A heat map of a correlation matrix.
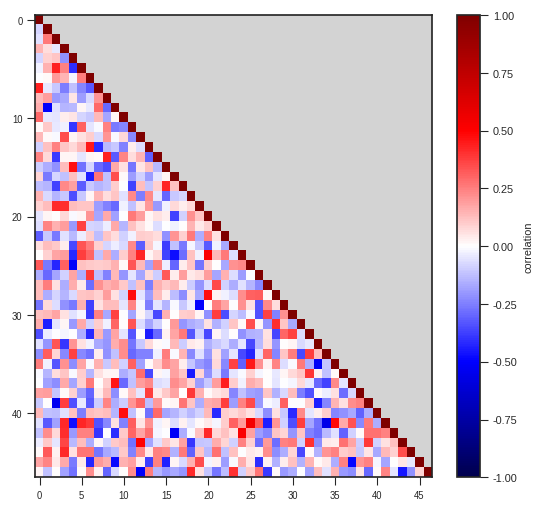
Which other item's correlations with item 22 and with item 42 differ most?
16
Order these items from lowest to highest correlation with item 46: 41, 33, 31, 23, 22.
22, 31, 33, 41, 23
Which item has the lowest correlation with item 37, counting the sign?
45
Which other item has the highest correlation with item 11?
28
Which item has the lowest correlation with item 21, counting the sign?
40
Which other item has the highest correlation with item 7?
0
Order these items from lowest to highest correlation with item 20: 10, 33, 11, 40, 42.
33, 10, 40, 11, 42
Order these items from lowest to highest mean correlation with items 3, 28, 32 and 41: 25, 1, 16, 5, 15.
1, 16, 15, 5, 25
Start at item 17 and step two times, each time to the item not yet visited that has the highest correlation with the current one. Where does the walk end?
4
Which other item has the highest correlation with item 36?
32
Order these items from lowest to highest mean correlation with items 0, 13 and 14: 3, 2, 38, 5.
2, 5, 3, 38
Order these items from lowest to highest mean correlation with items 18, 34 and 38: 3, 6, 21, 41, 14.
41, 6, 3, 14, 21
